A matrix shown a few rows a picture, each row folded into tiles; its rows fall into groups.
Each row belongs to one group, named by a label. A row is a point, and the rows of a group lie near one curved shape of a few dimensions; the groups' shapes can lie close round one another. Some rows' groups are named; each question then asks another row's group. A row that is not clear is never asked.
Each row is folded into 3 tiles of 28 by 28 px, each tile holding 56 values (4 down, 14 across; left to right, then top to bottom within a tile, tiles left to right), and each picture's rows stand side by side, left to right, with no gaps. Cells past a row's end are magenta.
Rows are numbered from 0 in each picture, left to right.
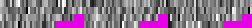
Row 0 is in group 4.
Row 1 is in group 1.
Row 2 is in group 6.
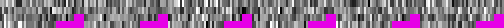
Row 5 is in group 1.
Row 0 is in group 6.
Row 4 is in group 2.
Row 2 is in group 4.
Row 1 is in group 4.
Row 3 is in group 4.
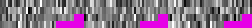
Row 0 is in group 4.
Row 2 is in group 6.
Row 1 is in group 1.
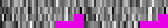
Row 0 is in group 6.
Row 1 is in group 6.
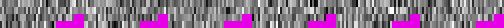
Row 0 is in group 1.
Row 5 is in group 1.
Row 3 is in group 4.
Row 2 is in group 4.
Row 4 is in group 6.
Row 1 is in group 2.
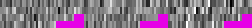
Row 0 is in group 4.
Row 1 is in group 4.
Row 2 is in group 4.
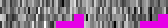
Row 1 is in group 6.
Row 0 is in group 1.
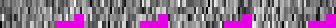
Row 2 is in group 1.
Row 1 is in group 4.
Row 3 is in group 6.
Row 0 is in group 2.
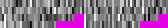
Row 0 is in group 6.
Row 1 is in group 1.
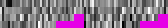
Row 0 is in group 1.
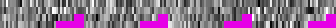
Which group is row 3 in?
4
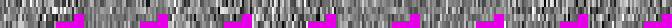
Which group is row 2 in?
6
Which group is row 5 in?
4
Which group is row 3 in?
6
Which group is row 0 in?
6
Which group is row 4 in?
4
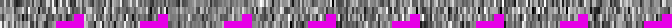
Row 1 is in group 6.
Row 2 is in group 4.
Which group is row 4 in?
6
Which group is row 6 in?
4
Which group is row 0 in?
2
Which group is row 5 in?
6
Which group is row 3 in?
1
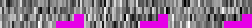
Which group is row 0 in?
1
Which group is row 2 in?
6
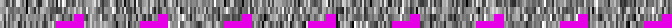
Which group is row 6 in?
1
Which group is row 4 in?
6
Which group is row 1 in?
1
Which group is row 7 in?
1
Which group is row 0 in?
4
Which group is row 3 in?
1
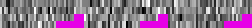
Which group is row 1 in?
4
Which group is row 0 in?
1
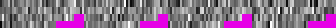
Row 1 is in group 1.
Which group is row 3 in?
4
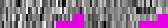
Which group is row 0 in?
4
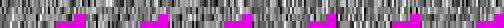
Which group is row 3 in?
1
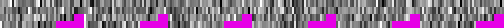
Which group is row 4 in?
1
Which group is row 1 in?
6
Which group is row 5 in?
1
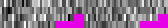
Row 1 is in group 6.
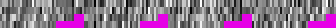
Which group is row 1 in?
4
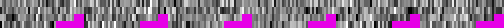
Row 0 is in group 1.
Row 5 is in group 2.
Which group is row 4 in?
4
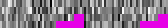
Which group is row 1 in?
1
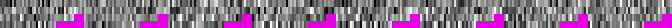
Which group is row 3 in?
4
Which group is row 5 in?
4
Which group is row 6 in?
2
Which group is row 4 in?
4
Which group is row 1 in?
6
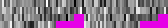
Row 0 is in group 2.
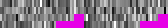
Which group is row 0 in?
1
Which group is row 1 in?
6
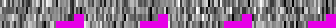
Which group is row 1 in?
6
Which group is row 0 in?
1
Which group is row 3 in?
1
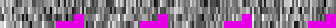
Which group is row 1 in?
1
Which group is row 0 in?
6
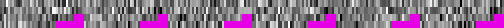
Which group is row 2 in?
1
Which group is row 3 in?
4
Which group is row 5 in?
1
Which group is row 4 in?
6
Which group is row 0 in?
6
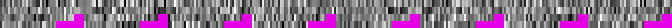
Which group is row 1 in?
1
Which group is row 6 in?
6
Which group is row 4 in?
6
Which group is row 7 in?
1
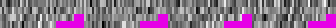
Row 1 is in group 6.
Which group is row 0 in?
1
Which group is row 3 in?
1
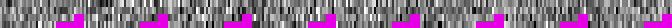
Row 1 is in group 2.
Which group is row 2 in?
4
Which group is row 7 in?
2
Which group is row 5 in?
6
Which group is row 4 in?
1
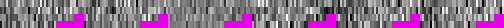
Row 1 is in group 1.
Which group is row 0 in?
1
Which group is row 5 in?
2
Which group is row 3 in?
4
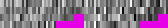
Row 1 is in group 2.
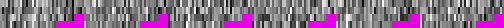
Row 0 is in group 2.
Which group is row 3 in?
1
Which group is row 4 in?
2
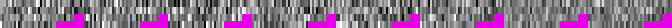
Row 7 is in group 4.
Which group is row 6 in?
4
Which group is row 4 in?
6
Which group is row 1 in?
6
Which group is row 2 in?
4
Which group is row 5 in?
2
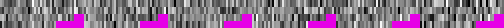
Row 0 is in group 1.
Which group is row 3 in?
6
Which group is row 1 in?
6
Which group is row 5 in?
2
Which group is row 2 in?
6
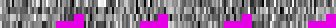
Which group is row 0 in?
1
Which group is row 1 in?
2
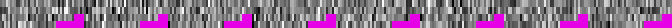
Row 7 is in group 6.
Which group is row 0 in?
6
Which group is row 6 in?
1
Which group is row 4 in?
1
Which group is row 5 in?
1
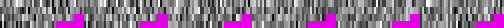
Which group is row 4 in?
1
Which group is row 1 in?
2
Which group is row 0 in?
2
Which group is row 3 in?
4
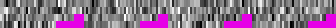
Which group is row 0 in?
4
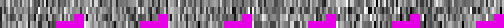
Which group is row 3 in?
1
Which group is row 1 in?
6
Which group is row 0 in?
1
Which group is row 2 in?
6
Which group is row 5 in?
6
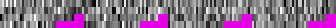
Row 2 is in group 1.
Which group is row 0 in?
4
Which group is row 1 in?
4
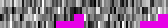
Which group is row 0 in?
4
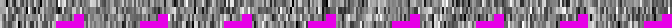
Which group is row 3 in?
1
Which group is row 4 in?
2
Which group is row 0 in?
4
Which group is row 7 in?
6
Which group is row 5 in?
2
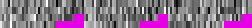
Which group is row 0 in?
2
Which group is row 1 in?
6
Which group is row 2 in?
1
